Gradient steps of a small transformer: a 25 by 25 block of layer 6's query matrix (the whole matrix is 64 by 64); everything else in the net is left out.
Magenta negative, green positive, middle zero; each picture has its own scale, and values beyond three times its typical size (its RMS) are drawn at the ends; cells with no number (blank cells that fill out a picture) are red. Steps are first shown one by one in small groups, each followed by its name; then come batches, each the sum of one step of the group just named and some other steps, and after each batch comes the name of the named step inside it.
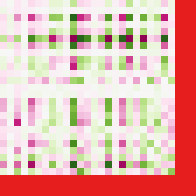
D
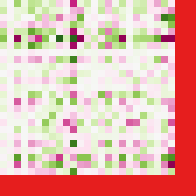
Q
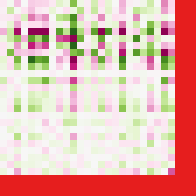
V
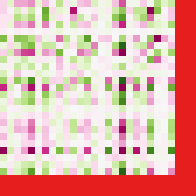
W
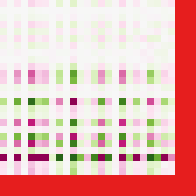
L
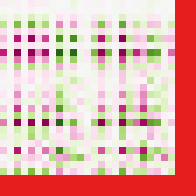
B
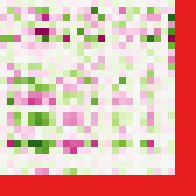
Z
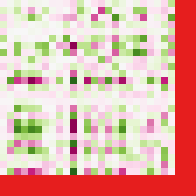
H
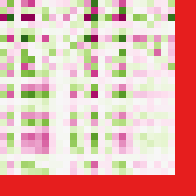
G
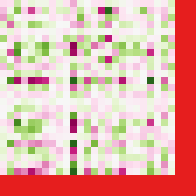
H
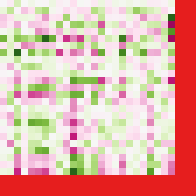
Z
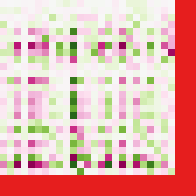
D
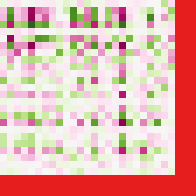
B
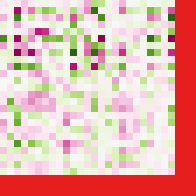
Z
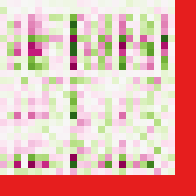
D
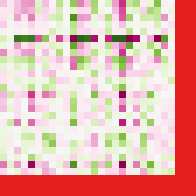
D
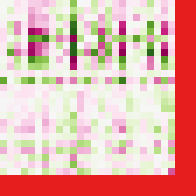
V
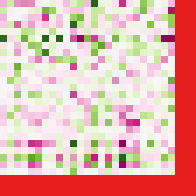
Q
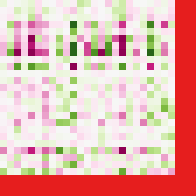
B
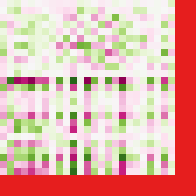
H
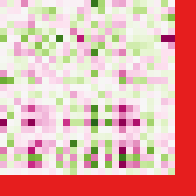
Q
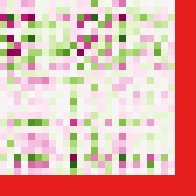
G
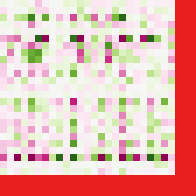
L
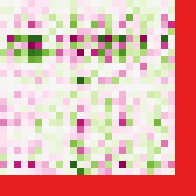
D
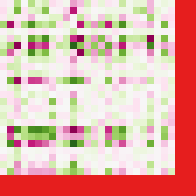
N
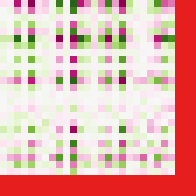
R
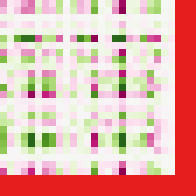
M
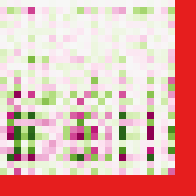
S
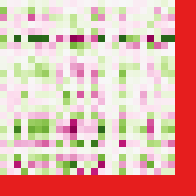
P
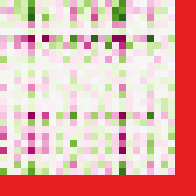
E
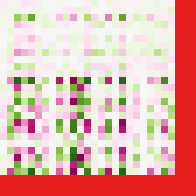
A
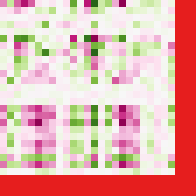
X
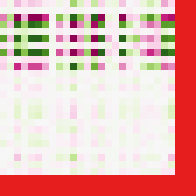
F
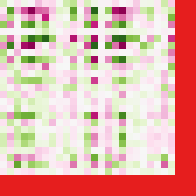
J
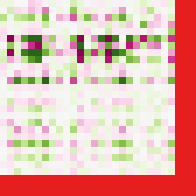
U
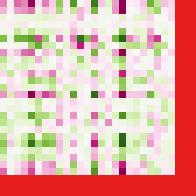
M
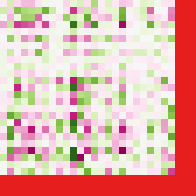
A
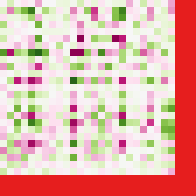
E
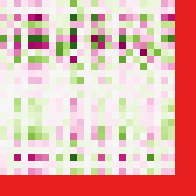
F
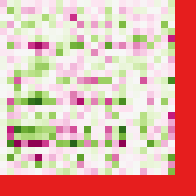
N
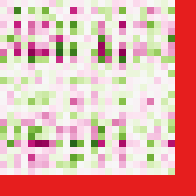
P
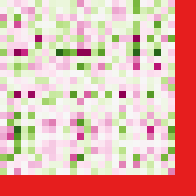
S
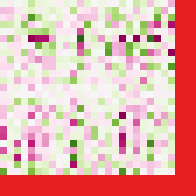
E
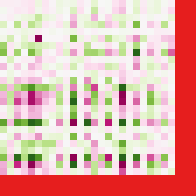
M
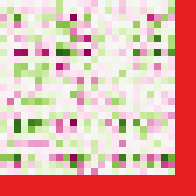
P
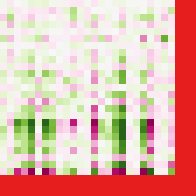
P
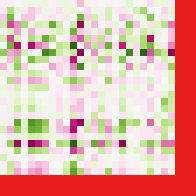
N
